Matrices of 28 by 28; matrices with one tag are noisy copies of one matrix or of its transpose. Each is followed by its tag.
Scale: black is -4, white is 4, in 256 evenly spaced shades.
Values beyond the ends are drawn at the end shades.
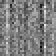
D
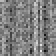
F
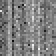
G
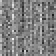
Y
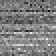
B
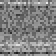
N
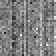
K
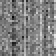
K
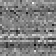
F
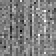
B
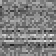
F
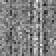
F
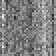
N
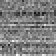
K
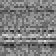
F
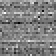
Y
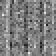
D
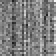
K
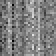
G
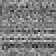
F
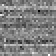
D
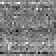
N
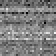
G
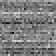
Y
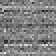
D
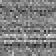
F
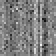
F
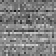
B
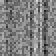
F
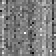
N
